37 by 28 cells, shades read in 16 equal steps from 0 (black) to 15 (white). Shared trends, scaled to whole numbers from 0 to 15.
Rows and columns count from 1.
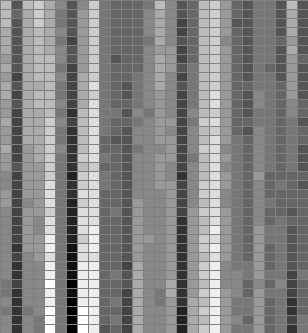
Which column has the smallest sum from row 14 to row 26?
7
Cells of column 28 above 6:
3
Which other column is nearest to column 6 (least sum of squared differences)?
25
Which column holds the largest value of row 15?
9
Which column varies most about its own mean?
27
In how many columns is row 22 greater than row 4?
13
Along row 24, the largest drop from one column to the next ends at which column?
10
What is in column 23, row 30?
7
